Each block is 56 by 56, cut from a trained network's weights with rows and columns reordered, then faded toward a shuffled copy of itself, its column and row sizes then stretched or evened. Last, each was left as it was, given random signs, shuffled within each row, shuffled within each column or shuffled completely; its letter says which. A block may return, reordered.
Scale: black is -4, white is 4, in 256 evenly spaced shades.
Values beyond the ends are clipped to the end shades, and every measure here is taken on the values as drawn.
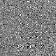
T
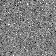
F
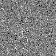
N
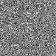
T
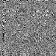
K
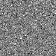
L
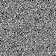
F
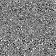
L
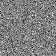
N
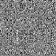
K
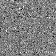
L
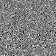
L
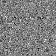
L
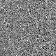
N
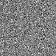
N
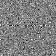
L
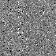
N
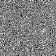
T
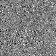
L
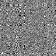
K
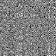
K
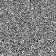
L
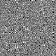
K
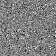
L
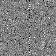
N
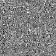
T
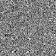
T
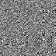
K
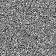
F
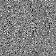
T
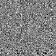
T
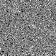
L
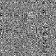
K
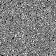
F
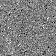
F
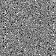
N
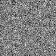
N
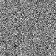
K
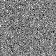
F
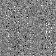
N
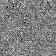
N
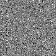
N
